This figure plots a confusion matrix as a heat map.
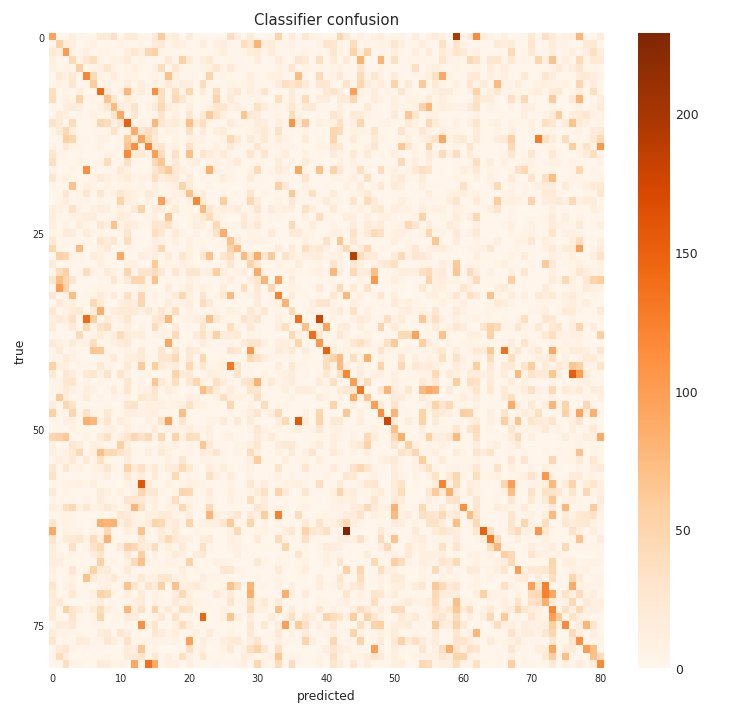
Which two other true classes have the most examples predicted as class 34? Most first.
75, 71
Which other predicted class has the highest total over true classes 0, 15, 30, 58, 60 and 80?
59
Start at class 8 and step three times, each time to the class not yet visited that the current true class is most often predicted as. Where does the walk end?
35
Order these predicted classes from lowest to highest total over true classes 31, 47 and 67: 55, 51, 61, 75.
61, 51, 55, 75
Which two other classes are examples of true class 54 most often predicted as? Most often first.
30, 73
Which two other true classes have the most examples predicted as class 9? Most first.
62, 24
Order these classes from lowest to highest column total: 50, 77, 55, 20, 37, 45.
37, 55, 45, 20, 50, 77
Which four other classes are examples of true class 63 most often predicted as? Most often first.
43, 71, 0, 13
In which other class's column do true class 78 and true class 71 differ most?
72
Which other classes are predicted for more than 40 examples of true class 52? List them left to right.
10, 22, 46
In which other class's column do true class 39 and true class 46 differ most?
17
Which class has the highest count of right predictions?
49
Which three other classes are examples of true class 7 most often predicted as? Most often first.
15, 44, 11
